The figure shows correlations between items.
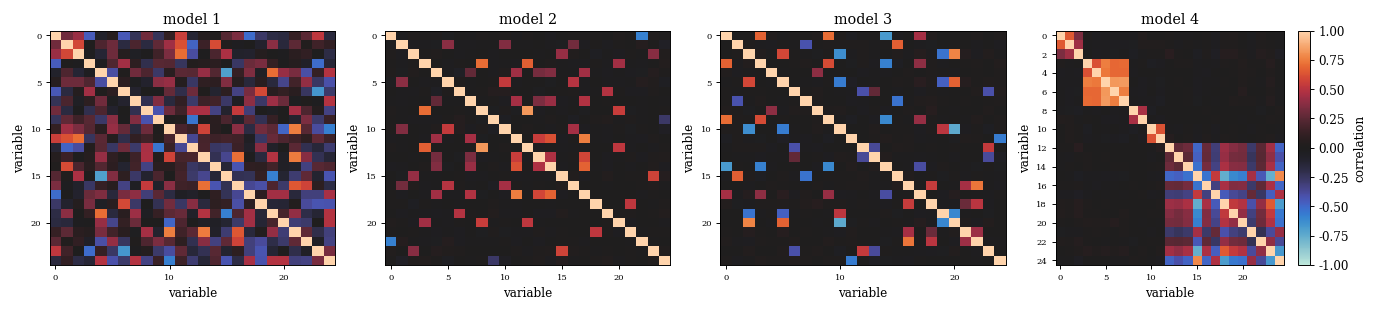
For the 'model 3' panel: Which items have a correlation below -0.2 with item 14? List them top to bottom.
0, 3, 9, 17
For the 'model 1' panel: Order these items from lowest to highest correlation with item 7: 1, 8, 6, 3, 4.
8, 6, 3, 1, 4
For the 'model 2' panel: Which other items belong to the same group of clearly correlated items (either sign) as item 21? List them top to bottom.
18
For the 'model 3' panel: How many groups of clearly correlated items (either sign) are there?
7
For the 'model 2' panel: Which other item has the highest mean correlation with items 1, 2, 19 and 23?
15
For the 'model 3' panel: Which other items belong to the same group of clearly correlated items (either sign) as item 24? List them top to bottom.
11
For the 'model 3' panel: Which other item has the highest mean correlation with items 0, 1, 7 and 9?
3
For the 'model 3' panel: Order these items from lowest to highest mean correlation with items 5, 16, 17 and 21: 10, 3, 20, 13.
10, 13, 3, 20
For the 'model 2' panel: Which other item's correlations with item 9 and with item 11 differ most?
17
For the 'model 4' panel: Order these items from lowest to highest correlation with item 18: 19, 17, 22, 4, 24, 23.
24, 17, 4, 22, 19, 23
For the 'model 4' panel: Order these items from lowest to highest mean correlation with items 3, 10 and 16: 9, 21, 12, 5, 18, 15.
15, 21, 9, 12, 18, 5
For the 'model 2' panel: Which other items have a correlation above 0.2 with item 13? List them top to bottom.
4, 7, 11, 14, 17
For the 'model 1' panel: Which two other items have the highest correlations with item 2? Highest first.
11, 1
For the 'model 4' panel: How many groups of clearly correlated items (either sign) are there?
5
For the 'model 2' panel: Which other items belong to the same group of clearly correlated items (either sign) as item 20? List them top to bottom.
3, 8, 12
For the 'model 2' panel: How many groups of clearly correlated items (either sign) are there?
8
